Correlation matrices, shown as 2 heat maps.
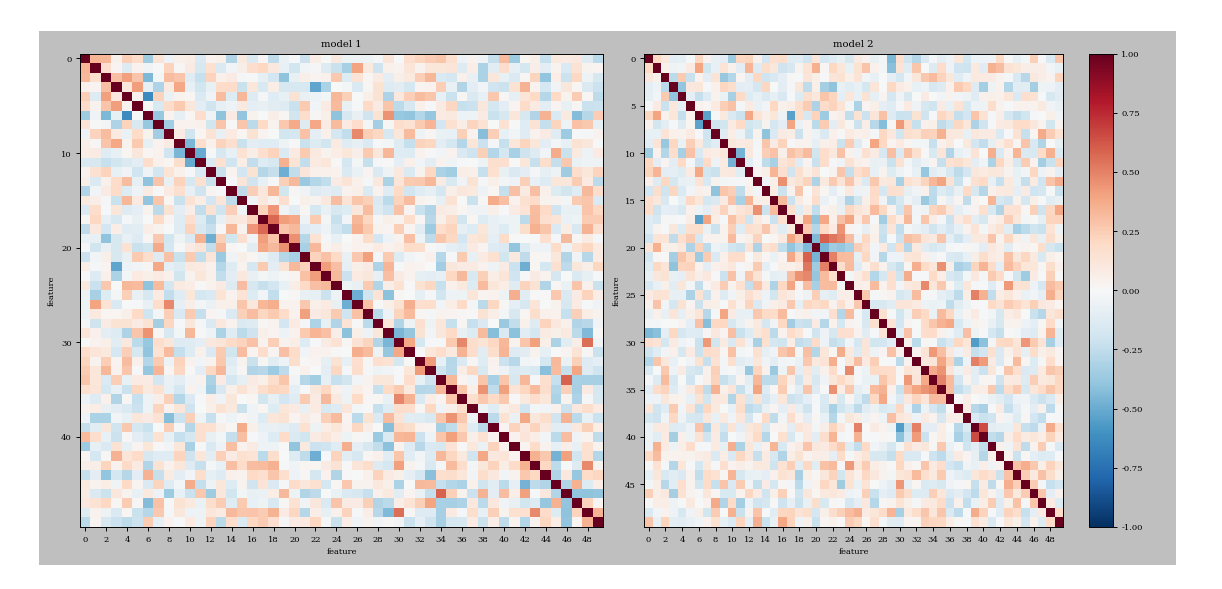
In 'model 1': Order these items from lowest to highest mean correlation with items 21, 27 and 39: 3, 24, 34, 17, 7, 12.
34, 3, 7, 17, 12, 24
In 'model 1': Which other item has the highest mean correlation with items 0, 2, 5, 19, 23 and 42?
24
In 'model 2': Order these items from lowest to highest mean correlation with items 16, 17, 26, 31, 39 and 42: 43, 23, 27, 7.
27, 7, 43, 23
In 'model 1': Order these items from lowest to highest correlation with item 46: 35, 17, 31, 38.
17, 31, 35, 38
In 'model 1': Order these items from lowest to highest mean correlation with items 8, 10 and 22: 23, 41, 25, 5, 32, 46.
46, 41, 25, 32, 5, 23
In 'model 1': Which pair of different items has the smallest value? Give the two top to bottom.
4, 6
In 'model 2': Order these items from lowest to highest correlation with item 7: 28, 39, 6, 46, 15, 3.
6, 28, 39, 15, 3, 46
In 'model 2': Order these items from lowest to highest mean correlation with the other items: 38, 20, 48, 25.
20, 38, 25, 48
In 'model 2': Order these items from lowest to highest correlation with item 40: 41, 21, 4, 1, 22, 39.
41, 1, 4, 21, 22, 39
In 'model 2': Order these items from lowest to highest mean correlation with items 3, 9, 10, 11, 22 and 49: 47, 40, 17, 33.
47, 40, 33, 17
